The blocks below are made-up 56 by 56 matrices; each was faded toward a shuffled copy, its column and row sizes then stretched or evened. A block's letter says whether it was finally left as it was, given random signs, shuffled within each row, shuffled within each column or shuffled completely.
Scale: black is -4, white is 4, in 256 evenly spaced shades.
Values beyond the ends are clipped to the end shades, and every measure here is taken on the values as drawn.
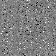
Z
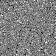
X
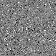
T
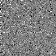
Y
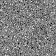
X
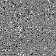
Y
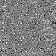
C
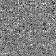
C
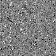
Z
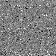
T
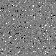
T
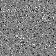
T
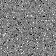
X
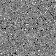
T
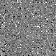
C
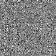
Y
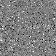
Y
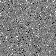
X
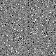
Z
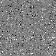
Y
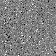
Z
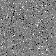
Z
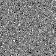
Z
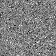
X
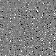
C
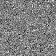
Z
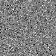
T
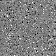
Z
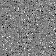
Z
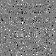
C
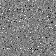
T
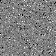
Z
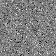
X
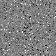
Z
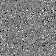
Y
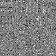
C
